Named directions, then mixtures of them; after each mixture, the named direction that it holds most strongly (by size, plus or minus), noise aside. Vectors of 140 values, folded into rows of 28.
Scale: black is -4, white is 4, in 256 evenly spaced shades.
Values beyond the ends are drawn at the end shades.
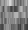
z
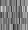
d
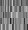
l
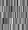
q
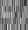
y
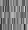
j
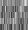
y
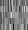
l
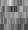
z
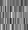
l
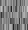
d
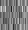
d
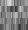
z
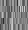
q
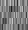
q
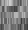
z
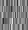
q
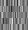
q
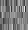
j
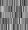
y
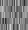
y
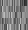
y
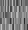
l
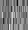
q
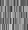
l
